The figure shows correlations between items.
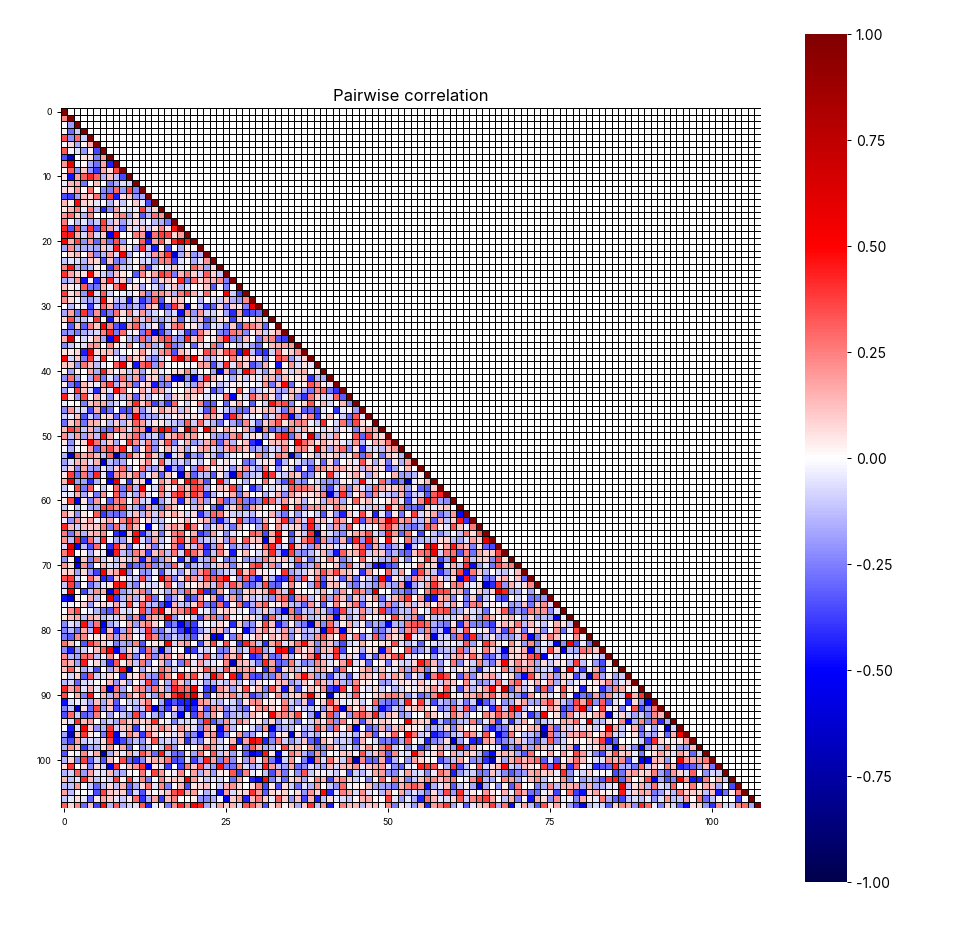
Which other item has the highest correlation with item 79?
3
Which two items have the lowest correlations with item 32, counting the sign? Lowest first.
95, 7
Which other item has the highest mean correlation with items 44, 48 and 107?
74
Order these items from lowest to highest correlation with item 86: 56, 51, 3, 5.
5, 56, 3, 51
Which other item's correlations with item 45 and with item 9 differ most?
100
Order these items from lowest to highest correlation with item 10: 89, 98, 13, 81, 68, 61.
98, 68, 61, 89, 13, 81
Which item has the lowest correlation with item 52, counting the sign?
46
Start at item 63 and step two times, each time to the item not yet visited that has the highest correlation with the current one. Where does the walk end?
38
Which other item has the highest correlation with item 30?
29
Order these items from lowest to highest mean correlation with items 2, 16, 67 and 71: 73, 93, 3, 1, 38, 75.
75, 3, 38, 93, 73, 1
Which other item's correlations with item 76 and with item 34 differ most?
101
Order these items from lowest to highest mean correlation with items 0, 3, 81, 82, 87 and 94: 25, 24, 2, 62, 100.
24, 100, 62, 2, 25
